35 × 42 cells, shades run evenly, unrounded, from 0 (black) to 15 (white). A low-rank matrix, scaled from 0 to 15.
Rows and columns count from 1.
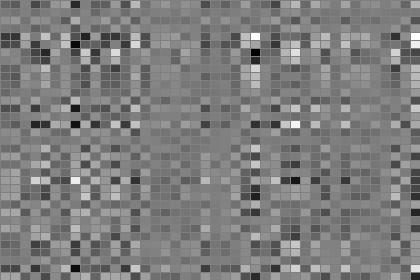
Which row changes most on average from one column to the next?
16
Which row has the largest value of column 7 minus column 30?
5
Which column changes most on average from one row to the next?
26
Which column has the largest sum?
30
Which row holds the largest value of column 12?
7
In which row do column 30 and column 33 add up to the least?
23
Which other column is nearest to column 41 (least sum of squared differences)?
27
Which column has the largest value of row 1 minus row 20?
42
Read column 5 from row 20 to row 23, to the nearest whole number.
6 11 5 11
